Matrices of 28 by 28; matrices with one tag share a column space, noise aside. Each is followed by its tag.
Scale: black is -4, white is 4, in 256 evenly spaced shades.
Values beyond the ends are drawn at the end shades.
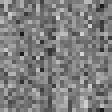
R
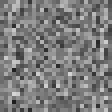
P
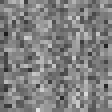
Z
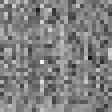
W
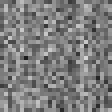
R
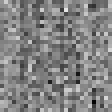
R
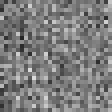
R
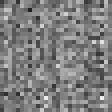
P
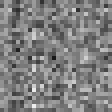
Z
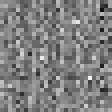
P
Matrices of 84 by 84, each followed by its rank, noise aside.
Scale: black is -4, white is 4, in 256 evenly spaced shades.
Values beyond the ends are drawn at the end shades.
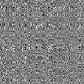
six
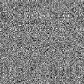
sixteen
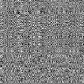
eight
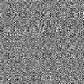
eight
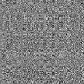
eight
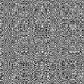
eight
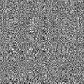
twelve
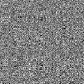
twelve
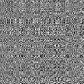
eight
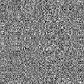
twelve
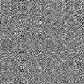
eight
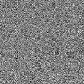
sixteen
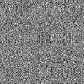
twelve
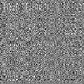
eight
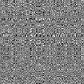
six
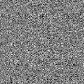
sixteen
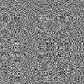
eight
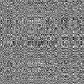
six
